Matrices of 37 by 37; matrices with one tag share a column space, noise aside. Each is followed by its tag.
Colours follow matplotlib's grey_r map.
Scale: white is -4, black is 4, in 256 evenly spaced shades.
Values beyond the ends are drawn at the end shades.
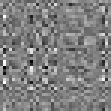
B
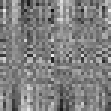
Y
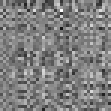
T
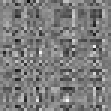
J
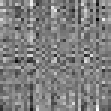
Y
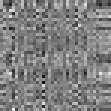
T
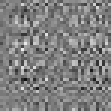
B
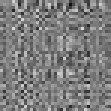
T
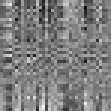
Y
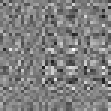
B
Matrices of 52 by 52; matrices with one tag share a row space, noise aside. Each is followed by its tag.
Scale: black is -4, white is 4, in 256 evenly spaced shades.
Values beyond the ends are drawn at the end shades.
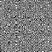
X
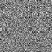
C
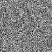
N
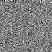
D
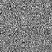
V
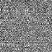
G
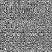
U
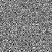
V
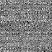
G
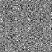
D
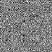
V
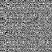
U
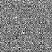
X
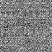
G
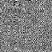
X
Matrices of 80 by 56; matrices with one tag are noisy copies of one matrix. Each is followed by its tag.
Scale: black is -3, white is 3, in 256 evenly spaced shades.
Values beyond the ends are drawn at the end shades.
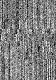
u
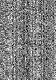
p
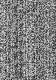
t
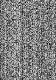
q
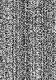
p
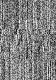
u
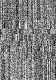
u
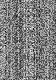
t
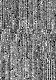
u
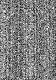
t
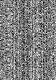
p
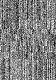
u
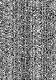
p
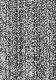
t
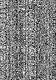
t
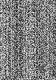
t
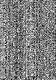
t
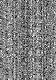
p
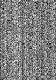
q
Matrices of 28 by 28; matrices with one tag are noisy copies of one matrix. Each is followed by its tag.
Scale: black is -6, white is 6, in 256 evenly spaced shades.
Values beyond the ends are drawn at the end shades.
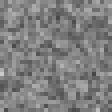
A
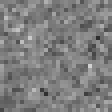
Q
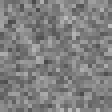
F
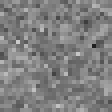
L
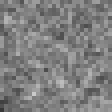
Q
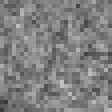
Q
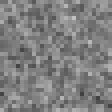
F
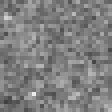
Q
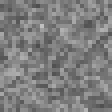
L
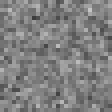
A
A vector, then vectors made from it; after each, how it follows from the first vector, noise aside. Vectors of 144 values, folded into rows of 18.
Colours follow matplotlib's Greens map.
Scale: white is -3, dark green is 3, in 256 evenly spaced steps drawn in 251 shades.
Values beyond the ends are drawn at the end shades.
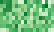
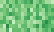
reversed, shrunk.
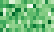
wrapped around, partly zeroed.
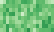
reversed, shrunk.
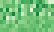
reversed, partly zeroed.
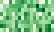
wrapped around, negated.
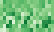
reversed, partly zeroed.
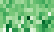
reversed, partly zeroed.
